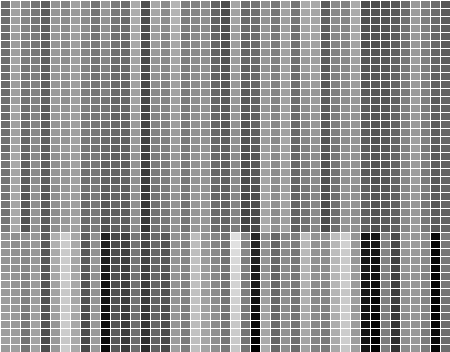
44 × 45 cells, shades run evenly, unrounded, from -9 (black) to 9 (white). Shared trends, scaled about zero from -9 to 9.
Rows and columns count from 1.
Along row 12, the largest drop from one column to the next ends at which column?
15
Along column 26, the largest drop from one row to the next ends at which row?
30
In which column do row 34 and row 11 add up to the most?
24
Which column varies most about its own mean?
11
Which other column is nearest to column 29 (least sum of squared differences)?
2
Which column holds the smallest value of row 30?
44
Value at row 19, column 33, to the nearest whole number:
-3
